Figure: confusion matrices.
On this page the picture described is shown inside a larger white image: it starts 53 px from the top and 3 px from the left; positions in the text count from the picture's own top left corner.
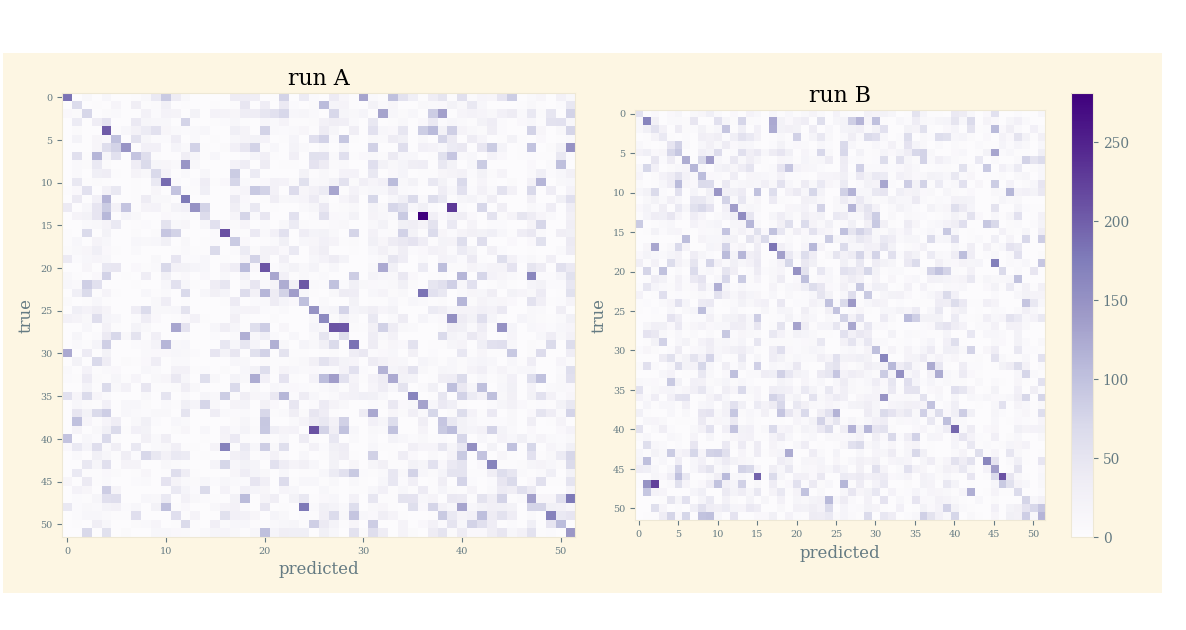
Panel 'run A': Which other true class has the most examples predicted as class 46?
14
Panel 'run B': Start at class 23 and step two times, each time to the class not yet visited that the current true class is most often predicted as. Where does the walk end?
3
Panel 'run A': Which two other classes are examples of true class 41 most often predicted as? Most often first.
16, 45
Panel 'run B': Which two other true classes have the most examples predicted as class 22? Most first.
17, 10
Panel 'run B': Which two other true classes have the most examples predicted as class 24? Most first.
49, 16
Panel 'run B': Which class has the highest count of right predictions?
46
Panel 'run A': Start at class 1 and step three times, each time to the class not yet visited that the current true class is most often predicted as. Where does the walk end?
25
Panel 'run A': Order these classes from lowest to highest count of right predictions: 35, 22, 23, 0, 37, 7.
37, 7, 22, 23, 35, 0
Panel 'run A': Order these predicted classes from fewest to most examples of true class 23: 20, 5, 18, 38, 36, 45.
5, 45, 38, 18, 20, 36
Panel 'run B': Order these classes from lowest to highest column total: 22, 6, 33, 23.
33, 6, 22, 23
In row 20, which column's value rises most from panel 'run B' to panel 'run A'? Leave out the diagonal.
32
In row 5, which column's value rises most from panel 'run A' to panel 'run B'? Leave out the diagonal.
45
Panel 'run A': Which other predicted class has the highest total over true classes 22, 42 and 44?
24
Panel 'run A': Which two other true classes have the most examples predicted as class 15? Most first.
18, 30
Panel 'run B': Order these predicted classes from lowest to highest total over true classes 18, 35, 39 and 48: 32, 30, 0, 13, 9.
9, 0, 32, 30, 13
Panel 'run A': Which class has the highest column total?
51
